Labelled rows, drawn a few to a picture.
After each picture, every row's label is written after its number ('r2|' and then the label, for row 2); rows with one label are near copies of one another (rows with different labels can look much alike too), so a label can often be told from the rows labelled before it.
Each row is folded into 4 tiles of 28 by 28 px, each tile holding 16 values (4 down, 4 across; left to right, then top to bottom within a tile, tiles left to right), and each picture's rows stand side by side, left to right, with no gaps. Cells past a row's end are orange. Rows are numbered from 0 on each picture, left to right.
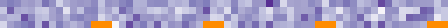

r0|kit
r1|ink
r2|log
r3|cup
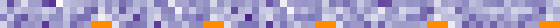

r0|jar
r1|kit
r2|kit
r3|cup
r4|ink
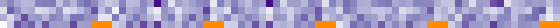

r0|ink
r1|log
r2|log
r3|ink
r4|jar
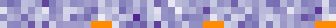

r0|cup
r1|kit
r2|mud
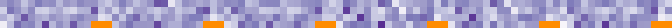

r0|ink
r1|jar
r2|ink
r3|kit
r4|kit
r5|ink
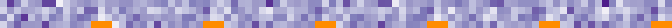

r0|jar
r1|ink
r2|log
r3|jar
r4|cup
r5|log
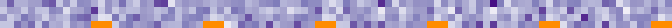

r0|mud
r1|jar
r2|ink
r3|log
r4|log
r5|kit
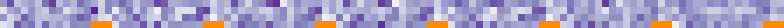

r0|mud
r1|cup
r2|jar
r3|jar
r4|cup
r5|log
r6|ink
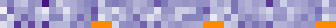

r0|log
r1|cup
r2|log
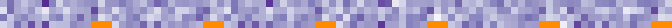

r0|log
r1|cup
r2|log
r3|jar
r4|mud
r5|ink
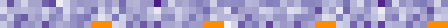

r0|jar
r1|log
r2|ink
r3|log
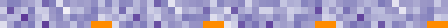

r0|kit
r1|kit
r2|ink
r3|kit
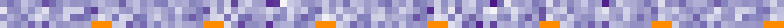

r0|cup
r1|mud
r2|jar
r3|mud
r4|log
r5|log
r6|cup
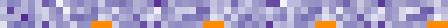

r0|kit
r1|cup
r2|jar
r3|cup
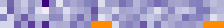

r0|log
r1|cup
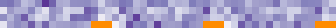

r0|cup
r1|ink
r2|ink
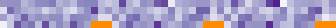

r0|ink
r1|jar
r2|jar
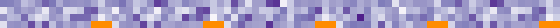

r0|cup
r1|cup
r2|jar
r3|kit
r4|cup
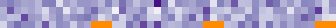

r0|kit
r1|log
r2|mud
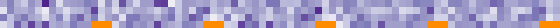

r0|log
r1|jar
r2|mud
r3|ink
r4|cup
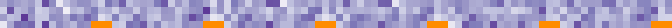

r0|kit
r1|mud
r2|jar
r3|jar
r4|ink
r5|mud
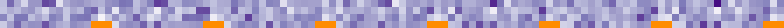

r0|jar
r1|cup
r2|kit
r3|jar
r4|log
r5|mud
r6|log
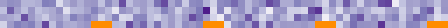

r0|kit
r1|mud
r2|cup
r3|jar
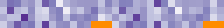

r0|kit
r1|kit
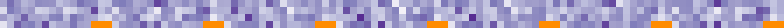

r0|ink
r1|cup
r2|kit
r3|kit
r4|kit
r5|jar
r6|cup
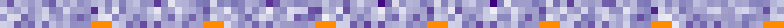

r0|mud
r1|log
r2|cup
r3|log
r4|log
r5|mud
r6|ink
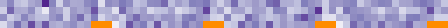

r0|log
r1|ink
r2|mud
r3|ink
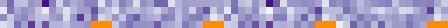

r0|log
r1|jar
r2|log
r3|ink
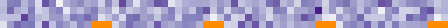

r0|kit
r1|jar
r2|mud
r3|cup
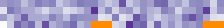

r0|ink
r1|mud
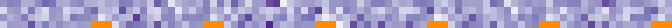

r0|cup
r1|kit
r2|jar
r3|ink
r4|kit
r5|cup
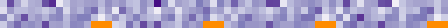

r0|jar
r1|log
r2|jar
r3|jar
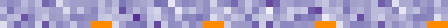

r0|kit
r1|kit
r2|cup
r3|kit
